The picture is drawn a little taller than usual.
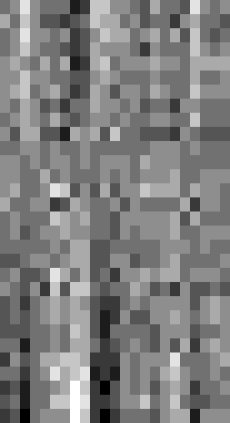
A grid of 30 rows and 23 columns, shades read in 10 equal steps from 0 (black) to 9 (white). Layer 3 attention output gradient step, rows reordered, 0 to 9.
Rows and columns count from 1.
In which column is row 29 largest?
8
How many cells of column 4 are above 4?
13
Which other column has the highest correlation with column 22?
21
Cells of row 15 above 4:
10
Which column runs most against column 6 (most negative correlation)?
12
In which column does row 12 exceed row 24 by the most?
11
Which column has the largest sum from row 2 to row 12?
3
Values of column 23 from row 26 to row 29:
6 4 5 4
